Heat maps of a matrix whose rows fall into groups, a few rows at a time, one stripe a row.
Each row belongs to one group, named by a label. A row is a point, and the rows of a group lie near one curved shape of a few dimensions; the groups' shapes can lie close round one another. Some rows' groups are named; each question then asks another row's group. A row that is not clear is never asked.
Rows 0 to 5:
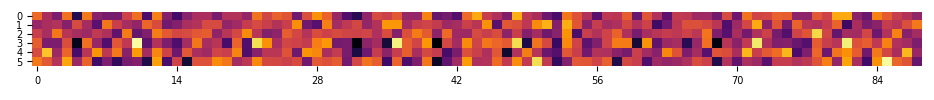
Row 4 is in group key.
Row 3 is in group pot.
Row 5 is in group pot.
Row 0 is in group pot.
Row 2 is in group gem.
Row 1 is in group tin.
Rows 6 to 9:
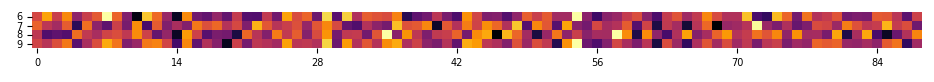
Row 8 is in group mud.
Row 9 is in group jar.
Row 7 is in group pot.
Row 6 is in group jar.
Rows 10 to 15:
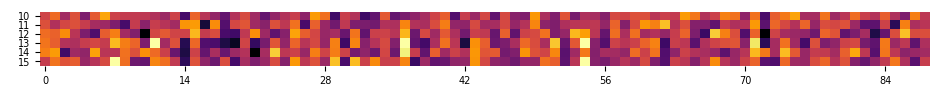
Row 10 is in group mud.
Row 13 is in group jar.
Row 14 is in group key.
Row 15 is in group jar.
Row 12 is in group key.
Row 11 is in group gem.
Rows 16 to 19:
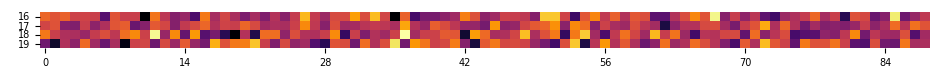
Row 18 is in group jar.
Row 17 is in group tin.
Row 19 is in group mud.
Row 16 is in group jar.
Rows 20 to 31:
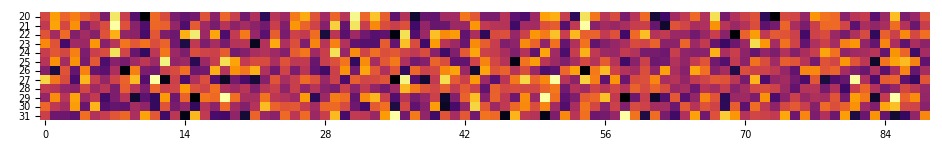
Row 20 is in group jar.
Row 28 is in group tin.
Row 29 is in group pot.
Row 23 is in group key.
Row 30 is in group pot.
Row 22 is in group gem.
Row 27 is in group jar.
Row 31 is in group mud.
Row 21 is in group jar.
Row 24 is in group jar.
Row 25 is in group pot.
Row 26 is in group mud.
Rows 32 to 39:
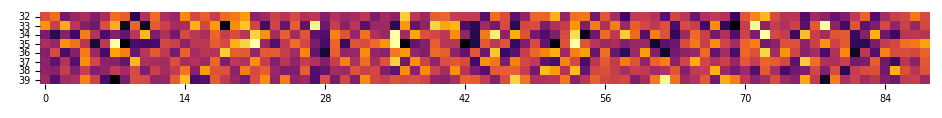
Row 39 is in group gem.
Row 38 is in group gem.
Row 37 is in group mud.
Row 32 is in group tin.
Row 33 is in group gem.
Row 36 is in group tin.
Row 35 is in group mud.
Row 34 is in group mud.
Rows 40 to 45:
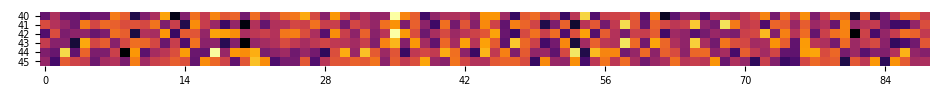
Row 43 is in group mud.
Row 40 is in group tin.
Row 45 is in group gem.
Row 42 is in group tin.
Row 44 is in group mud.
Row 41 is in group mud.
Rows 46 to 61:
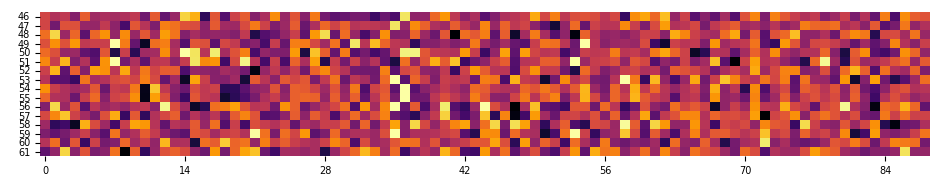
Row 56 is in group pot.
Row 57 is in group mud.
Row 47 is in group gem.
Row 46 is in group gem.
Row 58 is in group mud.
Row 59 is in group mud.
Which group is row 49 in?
jar
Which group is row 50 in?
tin
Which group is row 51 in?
gem
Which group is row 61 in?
mud
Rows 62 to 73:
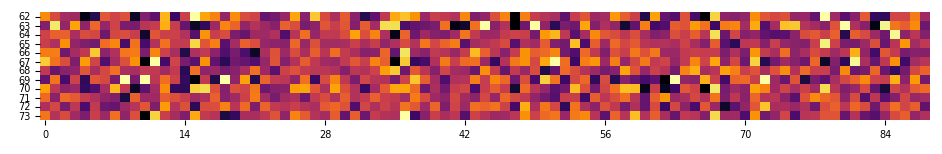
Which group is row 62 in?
tin
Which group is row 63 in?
pot
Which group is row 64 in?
jar
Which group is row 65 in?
gem
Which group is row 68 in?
mud
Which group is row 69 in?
pot
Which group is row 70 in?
tin
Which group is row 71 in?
gem
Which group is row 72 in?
pot
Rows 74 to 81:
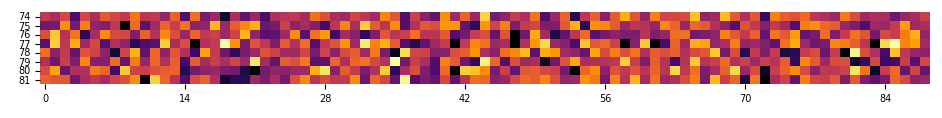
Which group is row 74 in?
mud
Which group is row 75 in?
mud
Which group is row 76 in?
key
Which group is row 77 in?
pot
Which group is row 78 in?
jar
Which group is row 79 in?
mud
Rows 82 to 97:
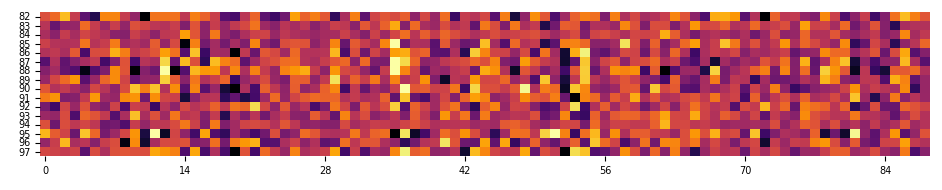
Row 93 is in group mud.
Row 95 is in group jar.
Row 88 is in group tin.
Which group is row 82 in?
key
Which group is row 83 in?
mud
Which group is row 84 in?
gem
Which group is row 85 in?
mud
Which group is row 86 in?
jar
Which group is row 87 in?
tin
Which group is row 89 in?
jar
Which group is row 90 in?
jar
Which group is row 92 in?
mud
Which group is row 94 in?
gem
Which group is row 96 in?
mud
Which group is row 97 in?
jar
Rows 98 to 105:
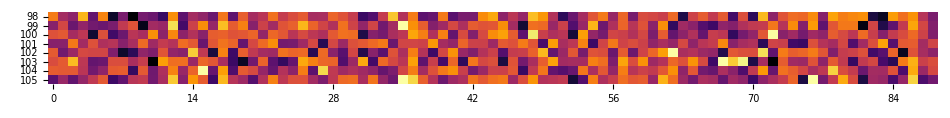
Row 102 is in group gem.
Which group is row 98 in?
pot
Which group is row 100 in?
pot
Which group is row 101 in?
gem
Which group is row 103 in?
key
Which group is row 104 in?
gem
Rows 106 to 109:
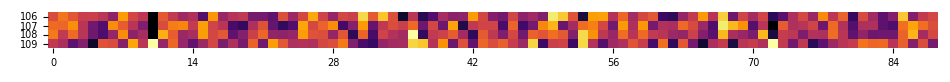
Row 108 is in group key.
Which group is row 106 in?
jar
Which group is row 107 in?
key
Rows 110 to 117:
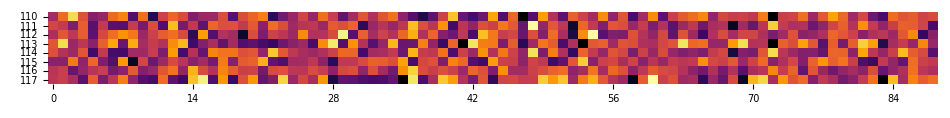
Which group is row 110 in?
mud
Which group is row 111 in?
pot
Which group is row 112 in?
jar
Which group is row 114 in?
pot
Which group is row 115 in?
mud
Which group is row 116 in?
tin
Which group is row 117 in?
gem
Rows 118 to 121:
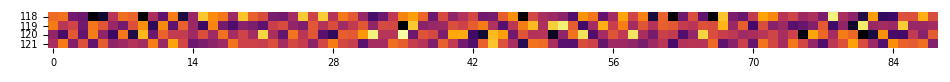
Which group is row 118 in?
tin
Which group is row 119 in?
jar
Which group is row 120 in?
mud
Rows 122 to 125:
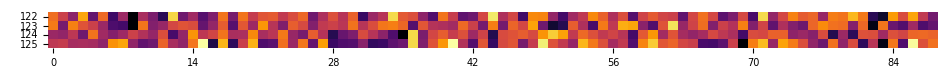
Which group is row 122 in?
pot
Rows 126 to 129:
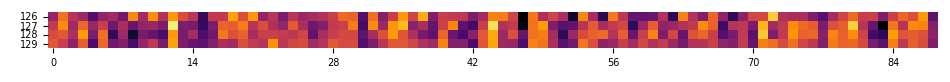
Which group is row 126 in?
pot
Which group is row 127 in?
pot
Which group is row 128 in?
pot
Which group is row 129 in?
pot
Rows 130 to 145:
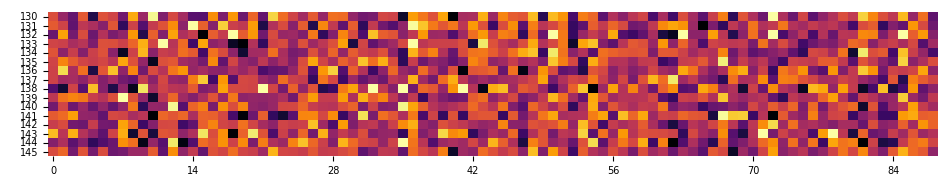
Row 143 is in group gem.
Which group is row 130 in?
pot
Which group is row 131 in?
tin
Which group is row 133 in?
jar
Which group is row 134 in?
jar
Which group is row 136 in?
key
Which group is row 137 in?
gem
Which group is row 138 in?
mud
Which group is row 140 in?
tin
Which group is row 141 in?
key
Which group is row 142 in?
tin
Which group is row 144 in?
tin
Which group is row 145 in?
pot
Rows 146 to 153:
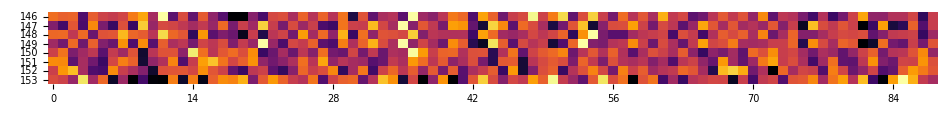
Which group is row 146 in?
jar
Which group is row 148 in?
jar
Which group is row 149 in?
mud
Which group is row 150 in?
tin
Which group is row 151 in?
tin
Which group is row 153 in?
pot
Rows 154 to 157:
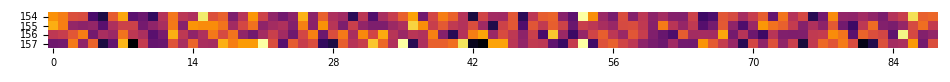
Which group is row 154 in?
key
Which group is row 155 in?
tin
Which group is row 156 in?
jar
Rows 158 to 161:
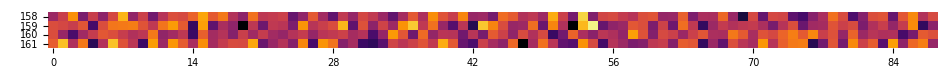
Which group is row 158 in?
gem
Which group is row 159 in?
jar
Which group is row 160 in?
mud
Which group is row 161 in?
key
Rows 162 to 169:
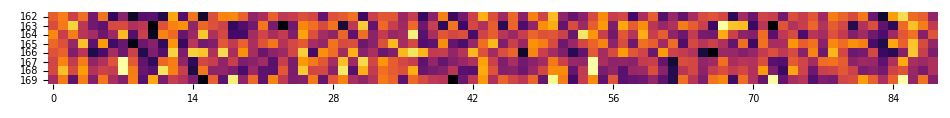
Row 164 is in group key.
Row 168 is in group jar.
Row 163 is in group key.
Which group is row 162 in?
pot
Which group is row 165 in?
pot
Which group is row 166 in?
tin
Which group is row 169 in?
pot
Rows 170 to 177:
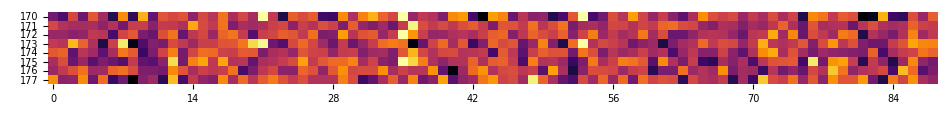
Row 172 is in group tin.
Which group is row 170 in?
mud
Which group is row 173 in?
mud
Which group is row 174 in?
tin
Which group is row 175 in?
tin
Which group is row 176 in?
jar
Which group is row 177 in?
pot
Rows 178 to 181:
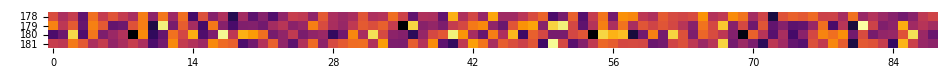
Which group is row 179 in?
jar
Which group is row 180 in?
mud
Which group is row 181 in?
jar
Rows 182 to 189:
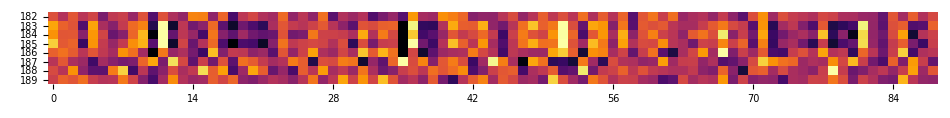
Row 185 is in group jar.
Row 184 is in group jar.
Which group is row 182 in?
gem
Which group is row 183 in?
jar
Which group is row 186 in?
jar
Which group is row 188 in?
gem
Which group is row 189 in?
jar
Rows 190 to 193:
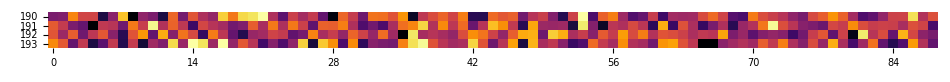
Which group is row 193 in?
tin
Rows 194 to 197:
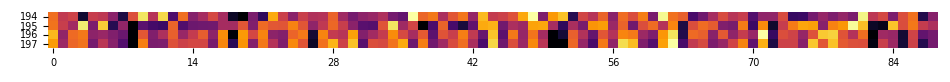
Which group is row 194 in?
jar
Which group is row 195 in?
pot
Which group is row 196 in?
gem
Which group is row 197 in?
gem
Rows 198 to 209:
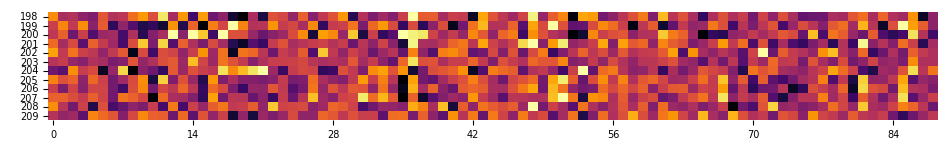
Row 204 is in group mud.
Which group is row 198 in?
jar
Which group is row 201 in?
jar
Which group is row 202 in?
gem
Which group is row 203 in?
tin
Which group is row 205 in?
jar
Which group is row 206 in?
jar
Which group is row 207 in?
jar
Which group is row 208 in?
pot
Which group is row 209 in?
mud
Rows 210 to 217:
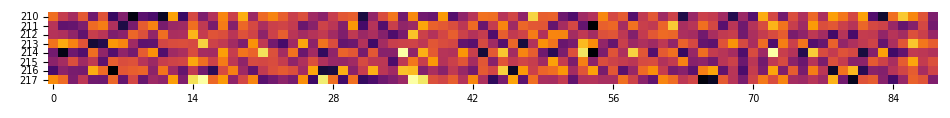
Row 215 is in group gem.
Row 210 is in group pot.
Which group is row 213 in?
key
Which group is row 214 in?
mud
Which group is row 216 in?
tin
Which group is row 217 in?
tin
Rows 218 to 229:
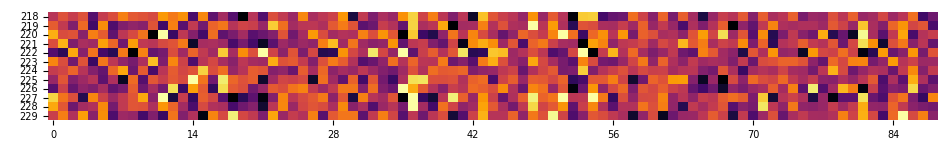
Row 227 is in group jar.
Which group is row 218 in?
jar
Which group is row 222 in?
mud
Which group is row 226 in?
tin
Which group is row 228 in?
key
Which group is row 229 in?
pot
